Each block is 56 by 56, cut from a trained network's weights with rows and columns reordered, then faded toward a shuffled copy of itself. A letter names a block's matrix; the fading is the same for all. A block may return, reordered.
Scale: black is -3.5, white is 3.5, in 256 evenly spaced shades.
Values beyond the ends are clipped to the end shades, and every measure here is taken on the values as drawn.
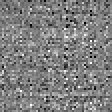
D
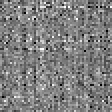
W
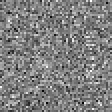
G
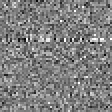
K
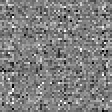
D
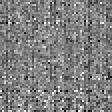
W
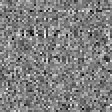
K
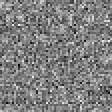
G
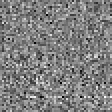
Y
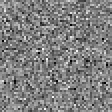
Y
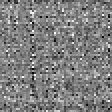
D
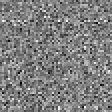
Y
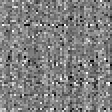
W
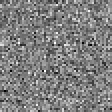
Y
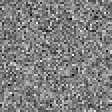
Y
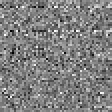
K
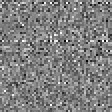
K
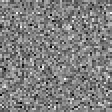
Y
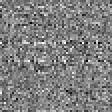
K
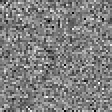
G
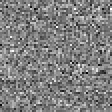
G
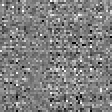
D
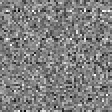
K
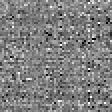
D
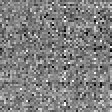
D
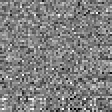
K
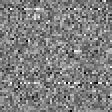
K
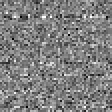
K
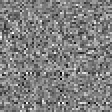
K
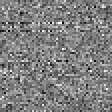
K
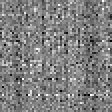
W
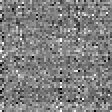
D
